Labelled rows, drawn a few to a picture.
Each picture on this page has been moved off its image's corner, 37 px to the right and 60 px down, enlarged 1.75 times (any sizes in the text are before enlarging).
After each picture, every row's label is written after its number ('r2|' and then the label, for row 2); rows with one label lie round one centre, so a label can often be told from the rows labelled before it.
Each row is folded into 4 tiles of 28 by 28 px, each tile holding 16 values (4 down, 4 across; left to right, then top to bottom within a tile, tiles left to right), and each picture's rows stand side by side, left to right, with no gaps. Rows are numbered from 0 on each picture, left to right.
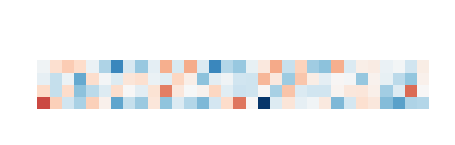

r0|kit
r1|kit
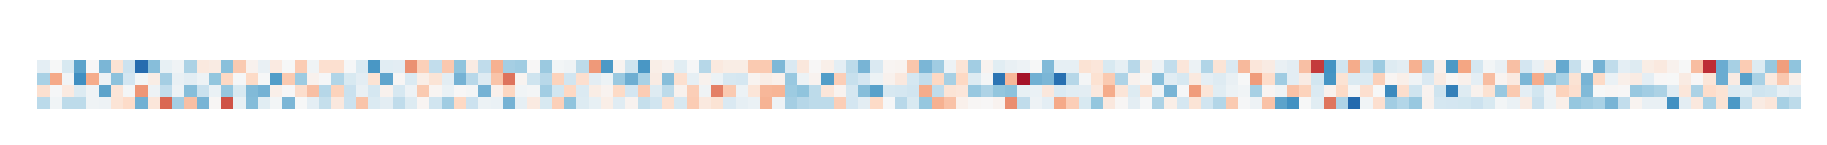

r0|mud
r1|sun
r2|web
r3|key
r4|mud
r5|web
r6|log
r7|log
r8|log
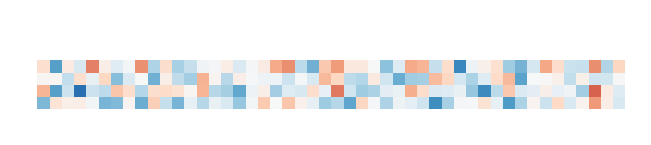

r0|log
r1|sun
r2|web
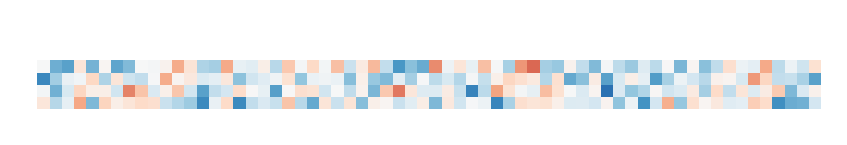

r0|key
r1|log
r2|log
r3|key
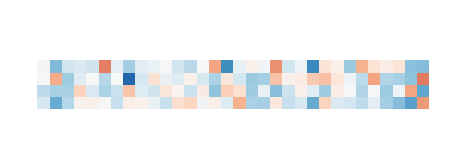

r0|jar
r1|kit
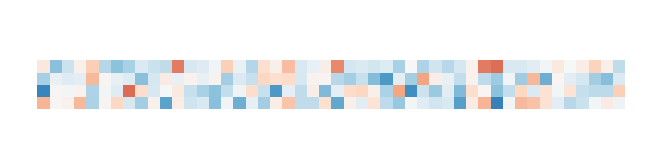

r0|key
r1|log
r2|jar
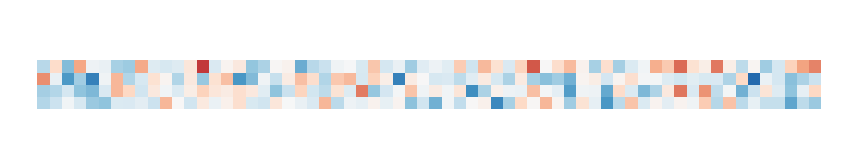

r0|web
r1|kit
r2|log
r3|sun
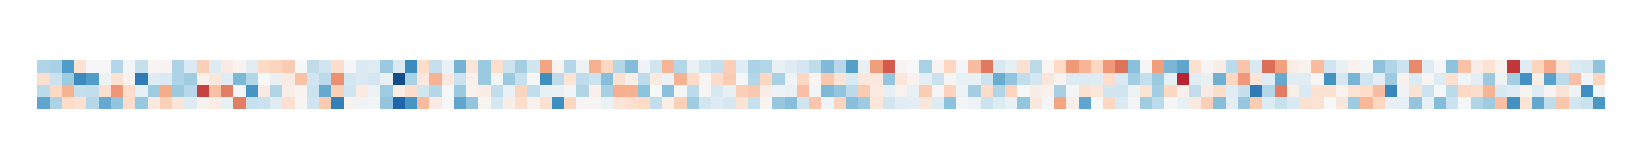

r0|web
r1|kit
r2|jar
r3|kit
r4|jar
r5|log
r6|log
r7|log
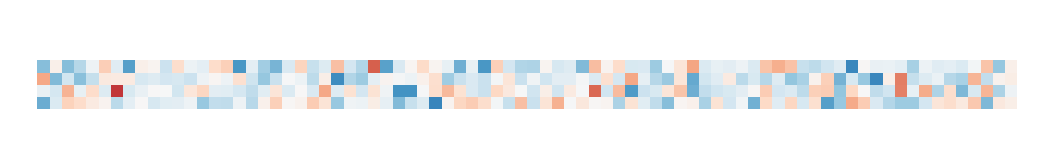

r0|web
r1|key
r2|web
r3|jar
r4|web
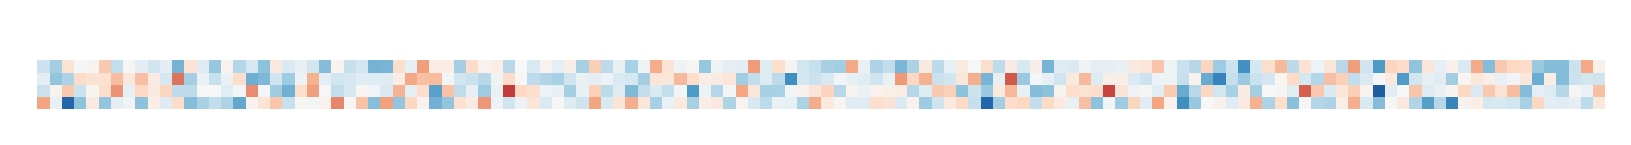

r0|kit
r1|web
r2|web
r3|kit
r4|kit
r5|key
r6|key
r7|sun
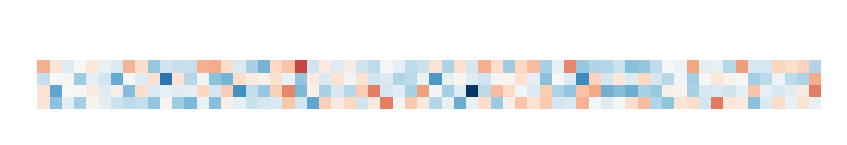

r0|sun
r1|jar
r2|log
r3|jar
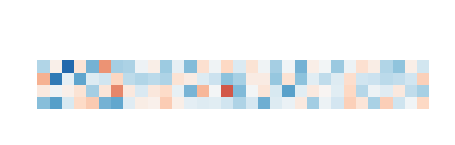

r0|web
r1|mud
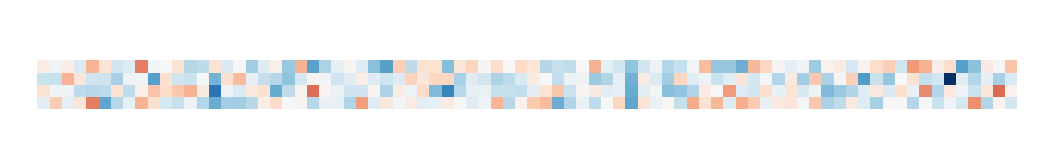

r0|log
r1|web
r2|jar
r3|mud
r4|sun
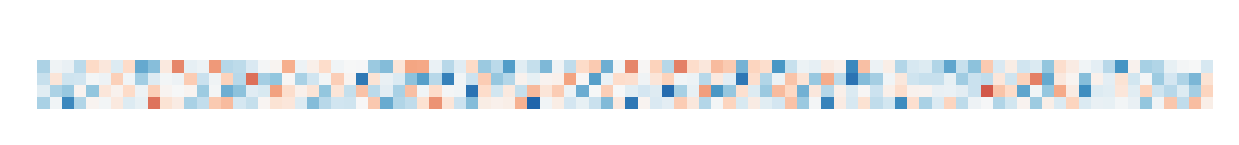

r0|mud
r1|sun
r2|kit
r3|log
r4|web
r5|jar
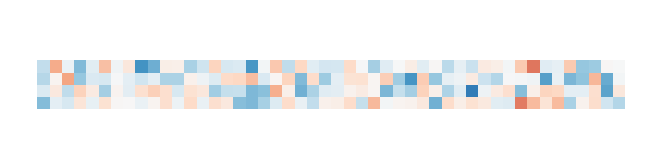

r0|mud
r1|jar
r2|log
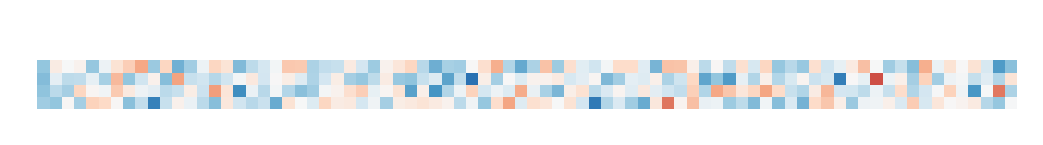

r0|sun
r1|jar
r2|key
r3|key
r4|kit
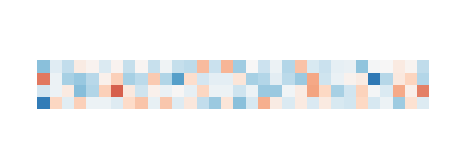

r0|web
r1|web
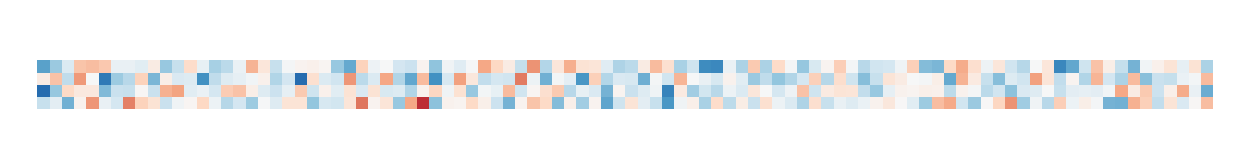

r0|jar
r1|mud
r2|log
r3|kit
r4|mud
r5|mud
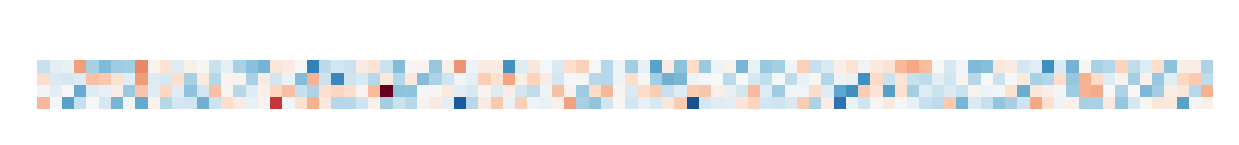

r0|kit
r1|key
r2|kit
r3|web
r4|sun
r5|web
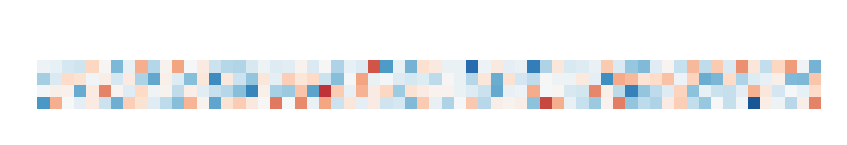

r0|log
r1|key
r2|mud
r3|jar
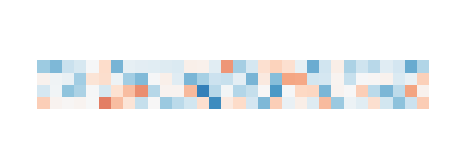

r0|key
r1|kit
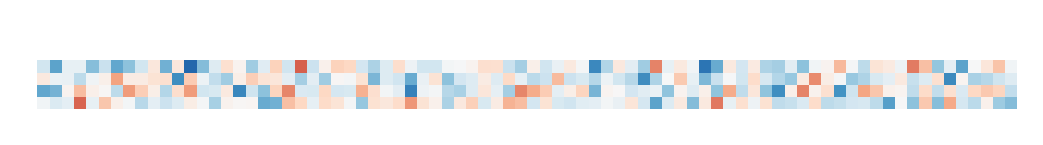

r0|key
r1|jar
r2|key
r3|kit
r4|sun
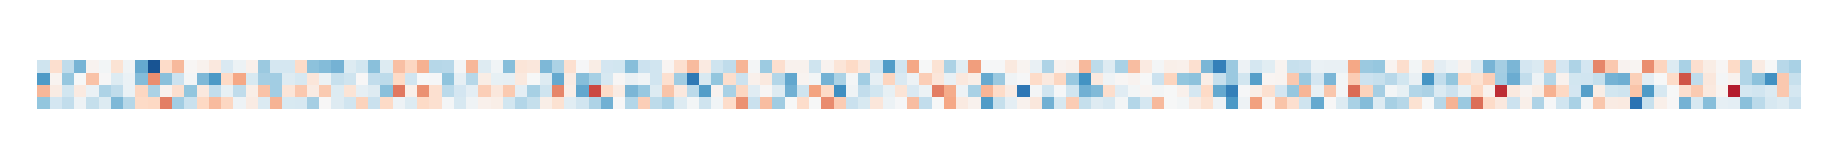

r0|mud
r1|web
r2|kit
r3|jar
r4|kit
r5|jar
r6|key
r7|key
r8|kit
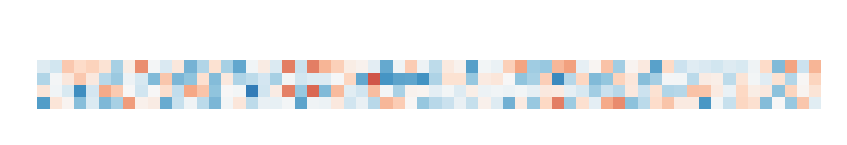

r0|log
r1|sun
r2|mud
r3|web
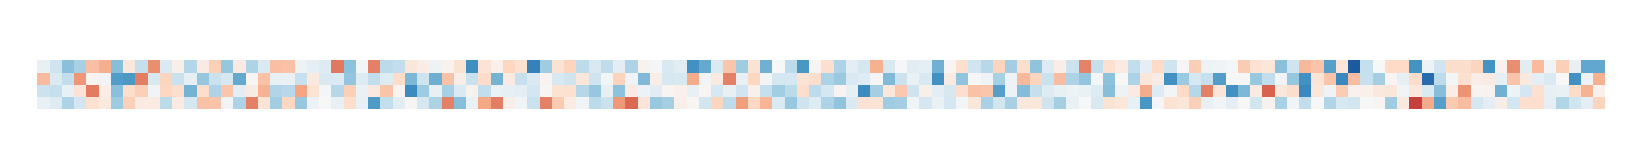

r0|jar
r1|log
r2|mud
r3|kit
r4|log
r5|jar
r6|sun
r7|kit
